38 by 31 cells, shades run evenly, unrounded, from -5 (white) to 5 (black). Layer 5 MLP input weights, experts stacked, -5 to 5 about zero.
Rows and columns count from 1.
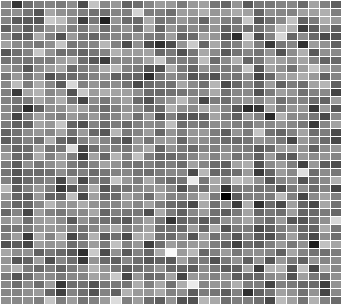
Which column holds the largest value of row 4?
28
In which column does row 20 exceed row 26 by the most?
8
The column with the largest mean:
24
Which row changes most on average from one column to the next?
30
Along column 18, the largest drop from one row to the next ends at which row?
23
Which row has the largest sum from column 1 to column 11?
33
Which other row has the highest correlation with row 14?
31
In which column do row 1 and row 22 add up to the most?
2
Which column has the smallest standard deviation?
1
